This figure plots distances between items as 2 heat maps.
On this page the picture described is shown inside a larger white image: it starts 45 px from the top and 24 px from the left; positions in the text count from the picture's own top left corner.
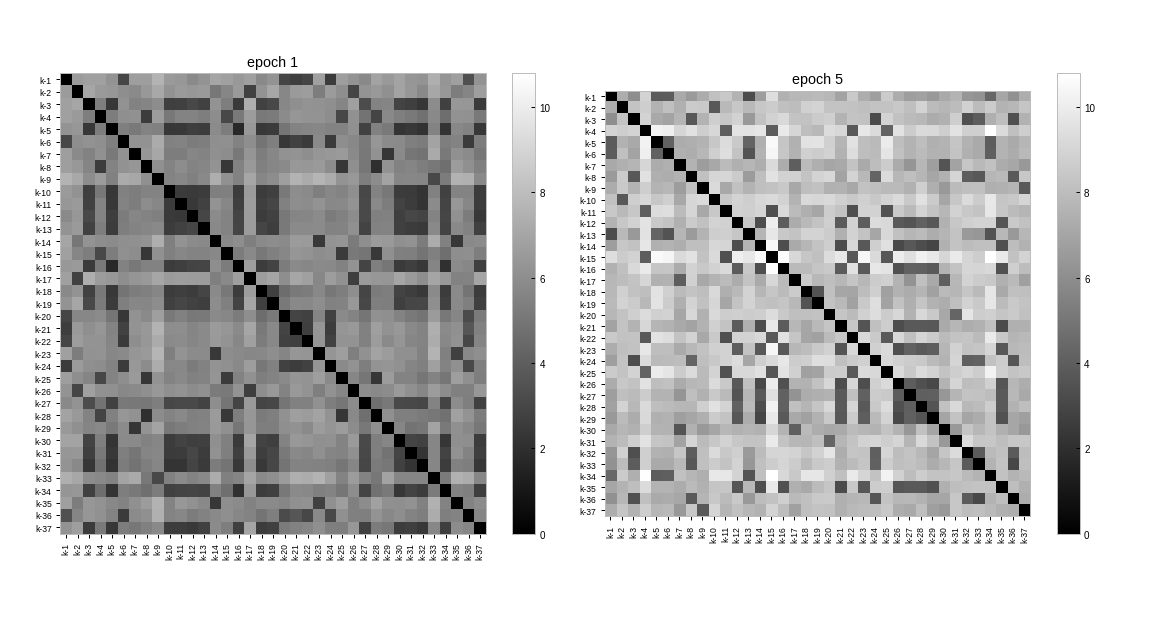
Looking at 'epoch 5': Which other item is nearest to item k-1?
k-13
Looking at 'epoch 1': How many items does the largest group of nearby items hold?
15
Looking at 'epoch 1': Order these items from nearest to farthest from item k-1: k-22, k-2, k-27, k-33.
k-22, k-27, k-2, k-33
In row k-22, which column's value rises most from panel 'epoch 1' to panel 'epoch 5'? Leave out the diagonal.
k-6
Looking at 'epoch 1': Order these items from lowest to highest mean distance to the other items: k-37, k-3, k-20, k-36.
k-37, k-3, k-20, k-36
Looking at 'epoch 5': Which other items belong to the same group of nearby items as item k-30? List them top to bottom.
k-7, k-17
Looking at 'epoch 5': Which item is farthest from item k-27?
k-15
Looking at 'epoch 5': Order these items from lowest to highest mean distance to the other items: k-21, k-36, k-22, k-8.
k-21, k-36, k-8, k-22
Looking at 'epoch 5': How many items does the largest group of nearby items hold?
10
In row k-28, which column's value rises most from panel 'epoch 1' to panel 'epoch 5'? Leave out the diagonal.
k-15
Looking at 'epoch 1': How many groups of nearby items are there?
7
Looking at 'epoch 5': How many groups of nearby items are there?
9
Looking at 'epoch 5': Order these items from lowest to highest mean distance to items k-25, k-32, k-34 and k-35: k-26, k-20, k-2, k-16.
k-26, k-16, k-2, k-20
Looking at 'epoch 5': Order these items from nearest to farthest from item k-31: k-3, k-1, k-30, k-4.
k-30, k-1, k-3, k-4
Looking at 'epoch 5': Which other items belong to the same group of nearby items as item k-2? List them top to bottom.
k-10
